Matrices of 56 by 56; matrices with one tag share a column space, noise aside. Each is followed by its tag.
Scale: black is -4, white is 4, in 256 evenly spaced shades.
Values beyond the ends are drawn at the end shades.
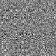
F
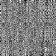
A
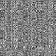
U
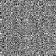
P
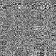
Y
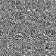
F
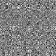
Y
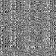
U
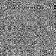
Y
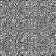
P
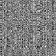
U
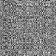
P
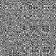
Y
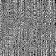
A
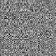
F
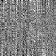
A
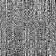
A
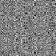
P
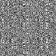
P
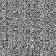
U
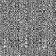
U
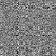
Y
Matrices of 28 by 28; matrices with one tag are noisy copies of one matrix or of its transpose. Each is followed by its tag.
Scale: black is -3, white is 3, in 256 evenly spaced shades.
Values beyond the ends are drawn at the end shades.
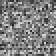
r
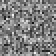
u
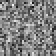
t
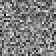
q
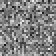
u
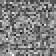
r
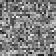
r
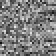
t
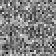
u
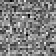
r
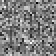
u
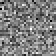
q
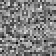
t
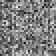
r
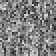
t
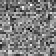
r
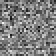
r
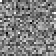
q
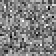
u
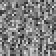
t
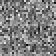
u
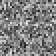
u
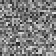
q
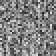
t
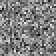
u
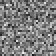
q
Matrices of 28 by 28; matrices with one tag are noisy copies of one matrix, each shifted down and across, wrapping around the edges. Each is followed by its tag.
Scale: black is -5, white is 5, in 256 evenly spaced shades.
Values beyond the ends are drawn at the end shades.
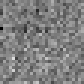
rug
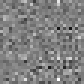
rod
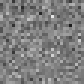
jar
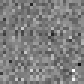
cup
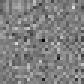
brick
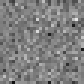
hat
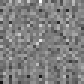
jar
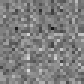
rug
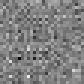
rod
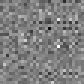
rod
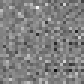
rod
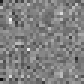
rod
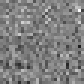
rug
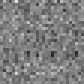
hat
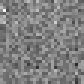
rug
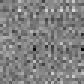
cup
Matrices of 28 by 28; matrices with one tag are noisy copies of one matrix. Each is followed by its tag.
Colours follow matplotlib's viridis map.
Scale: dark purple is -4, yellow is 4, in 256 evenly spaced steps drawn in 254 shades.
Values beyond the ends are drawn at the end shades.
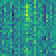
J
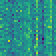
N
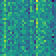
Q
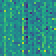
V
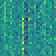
V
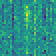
J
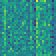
Q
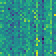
N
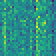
Q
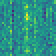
J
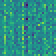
V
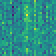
J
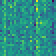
Q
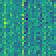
V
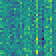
N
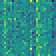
Q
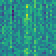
J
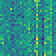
N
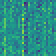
V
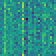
V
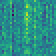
J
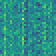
V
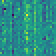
J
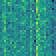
Q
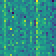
Q
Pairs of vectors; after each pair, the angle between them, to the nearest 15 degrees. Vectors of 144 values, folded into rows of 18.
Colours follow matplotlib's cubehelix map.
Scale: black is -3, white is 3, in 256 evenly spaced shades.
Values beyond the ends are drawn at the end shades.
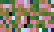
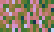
135 degrees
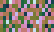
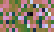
135 degrees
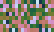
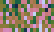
135 degrees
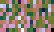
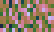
105 degrees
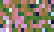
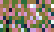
150 degrees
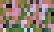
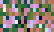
90 degrees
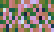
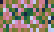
45 degrees
